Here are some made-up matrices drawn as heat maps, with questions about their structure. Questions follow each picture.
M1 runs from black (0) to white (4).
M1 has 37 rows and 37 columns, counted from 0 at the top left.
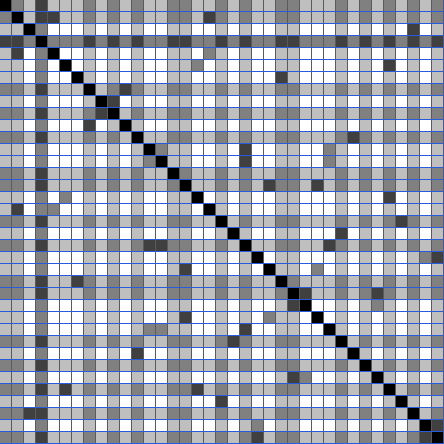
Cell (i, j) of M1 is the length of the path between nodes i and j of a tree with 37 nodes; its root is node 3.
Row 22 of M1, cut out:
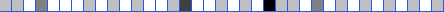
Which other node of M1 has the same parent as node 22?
26
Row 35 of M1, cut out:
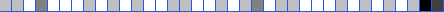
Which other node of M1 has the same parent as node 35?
21
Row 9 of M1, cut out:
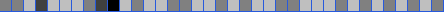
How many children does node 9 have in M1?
1
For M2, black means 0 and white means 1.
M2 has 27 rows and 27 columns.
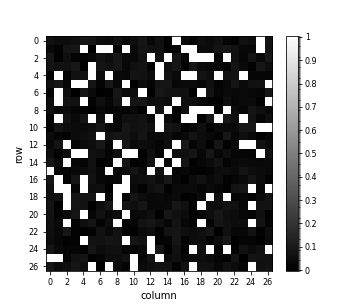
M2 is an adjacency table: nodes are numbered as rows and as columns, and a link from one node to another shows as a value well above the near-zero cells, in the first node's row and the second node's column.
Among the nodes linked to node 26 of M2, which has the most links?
node 17
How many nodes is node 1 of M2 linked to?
7
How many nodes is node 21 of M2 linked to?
4
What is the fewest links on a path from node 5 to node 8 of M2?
3
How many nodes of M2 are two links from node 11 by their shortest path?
2
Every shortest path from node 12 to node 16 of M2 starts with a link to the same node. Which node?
node 23
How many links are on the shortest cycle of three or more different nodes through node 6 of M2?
5
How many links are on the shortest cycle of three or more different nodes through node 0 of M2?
5
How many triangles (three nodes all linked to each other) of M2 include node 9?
3
